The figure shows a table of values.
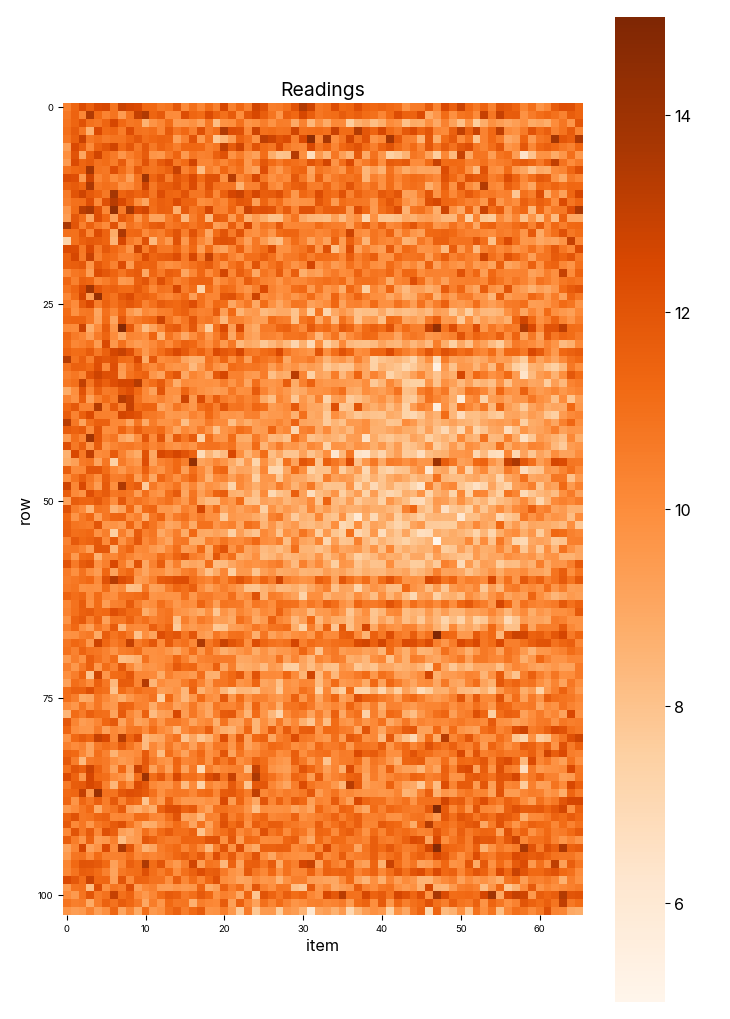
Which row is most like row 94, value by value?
28
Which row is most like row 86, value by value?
84
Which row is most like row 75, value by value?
29
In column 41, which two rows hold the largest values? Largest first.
4, 96
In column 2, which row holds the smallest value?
83
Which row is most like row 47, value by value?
59
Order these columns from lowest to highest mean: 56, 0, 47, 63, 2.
47, 56, 63, 0, 2
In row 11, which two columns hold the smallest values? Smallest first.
57, 61
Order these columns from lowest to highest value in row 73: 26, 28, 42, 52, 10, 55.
26, 28, 42, 52, 55, 10
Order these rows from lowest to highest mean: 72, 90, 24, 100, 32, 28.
32, 72, 24, 90, 28, 100
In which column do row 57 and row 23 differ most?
25
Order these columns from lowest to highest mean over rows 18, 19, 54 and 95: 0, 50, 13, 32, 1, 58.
50, 32, 58, 13, 0, 1
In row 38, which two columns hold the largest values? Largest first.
4, 8
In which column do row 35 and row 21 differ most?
63
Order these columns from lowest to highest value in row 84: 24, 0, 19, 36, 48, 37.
19, 37, 0, 48, 36, 24
